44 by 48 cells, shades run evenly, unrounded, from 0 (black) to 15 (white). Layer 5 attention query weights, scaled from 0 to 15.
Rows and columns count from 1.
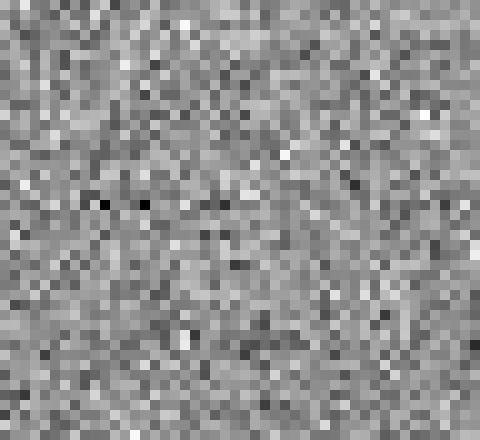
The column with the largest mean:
38
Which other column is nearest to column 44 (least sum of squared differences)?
32
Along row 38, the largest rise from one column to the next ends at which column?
40
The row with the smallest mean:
21
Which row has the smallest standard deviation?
28
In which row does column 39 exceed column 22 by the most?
29
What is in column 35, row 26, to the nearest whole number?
9
